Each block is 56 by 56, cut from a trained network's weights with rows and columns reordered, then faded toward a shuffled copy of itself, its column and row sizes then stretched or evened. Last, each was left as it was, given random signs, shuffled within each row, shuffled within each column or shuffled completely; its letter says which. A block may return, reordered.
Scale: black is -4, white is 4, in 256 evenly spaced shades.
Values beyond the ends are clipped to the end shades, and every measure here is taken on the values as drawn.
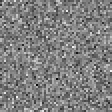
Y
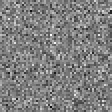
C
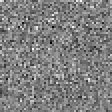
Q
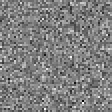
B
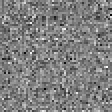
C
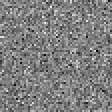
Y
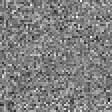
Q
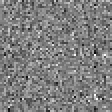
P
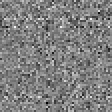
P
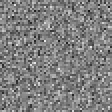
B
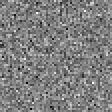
Y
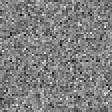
Y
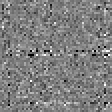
P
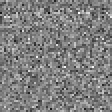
Q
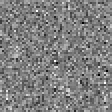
B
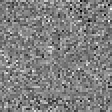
Q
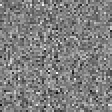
P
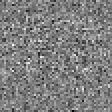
P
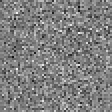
B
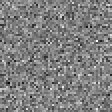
Q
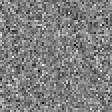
B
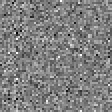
B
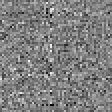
P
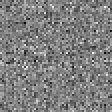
P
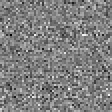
Q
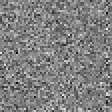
P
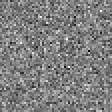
Q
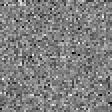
Q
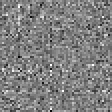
P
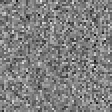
B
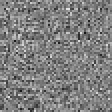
C
